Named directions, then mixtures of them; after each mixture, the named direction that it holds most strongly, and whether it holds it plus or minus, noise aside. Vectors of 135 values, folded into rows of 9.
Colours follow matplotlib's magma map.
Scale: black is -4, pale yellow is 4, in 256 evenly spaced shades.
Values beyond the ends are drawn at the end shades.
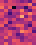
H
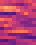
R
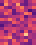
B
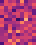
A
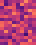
B, minus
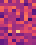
A, plus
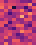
H, plus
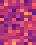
A, plus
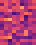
B, plus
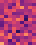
A, minus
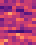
R, minus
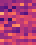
R, minus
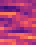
R, minus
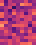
B, minus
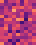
A, minus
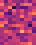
H, plus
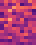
B, plus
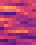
R, plus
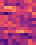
R, plus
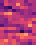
R, minus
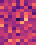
A, plus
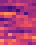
R, minus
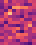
H, minus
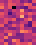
H, plus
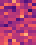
B, plus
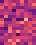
A, plus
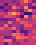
H, minus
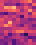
R, plus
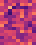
H, plus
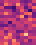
B, plus
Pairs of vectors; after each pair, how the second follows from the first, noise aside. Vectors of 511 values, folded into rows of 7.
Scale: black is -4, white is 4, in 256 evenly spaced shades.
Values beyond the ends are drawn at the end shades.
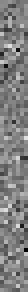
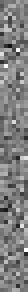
negated.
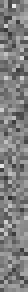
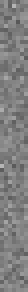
shrunk.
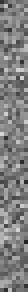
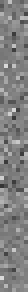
wrapped around, negated, partly zeroed.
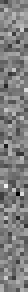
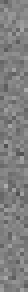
shrunk.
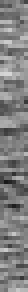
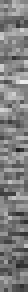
wrapped around, negated.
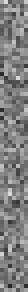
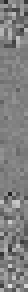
negated, partly zeroed.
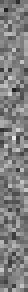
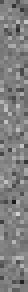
reversed, partly zeroed.
